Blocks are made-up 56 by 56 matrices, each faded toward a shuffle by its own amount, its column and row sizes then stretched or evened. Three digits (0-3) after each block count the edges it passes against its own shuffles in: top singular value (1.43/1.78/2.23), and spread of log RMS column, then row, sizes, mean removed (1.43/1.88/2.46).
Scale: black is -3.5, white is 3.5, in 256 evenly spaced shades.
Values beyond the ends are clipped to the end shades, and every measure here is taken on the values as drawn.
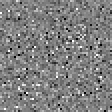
0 1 1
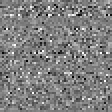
0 0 3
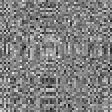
3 2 0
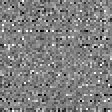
1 0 3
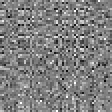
3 2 1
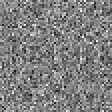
2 1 0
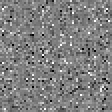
0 2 1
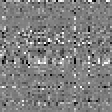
3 2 3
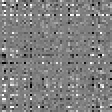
2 3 3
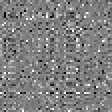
3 1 2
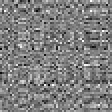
3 0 2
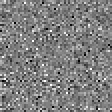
2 0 1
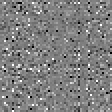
2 2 2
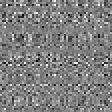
3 0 3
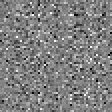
2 1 1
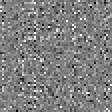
2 2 0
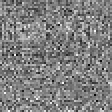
2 0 1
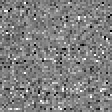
0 0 2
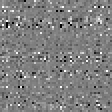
1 1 3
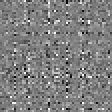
1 3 3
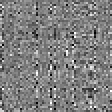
3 3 1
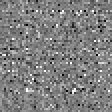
1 0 2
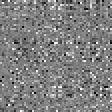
2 0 2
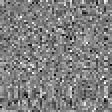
2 1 0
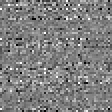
1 2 3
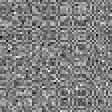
3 0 0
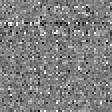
2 1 2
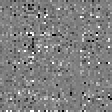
0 2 2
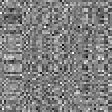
3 1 0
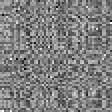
3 0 0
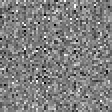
1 2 0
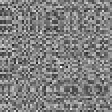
3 1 0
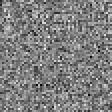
1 0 0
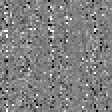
0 3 0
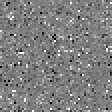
0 1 1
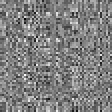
3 3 1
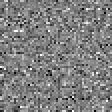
1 0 2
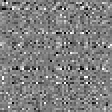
3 0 3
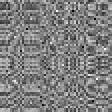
3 2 0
